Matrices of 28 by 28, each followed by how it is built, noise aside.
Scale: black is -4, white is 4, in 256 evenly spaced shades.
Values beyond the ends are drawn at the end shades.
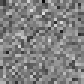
Hankel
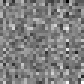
low rank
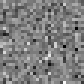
uneven columns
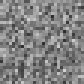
blocks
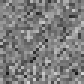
Hankel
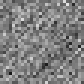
Hankel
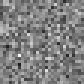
noise
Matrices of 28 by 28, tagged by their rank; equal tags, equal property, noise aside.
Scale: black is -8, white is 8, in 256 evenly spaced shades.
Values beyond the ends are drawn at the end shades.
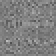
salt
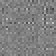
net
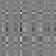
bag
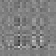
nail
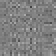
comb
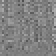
net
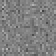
salt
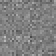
salt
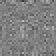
comb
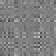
nail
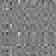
net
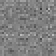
comb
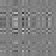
bag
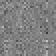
comb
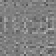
comb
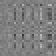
bag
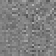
comb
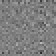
comb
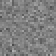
salt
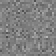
salt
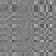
bag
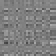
nail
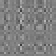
nail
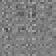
comb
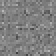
salt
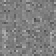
salt
